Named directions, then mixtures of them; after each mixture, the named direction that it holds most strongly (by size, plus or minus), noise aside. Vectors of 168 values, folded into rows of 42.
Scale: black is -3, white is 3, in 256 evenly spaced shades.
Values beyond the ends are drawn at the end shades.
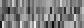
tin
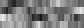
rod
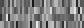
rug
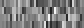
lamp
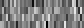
rug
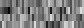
tin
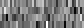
rug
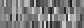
lamp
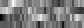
rod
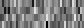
rug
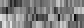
rod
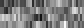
rod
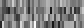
tin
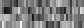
rod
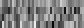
tin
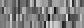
lamp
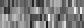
rod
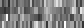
rug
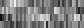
rod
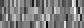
rug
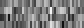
lamp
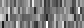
rug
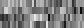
rod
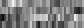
rod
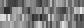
rod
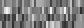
lamp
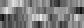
rod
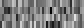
tin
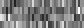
rug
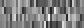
lamp
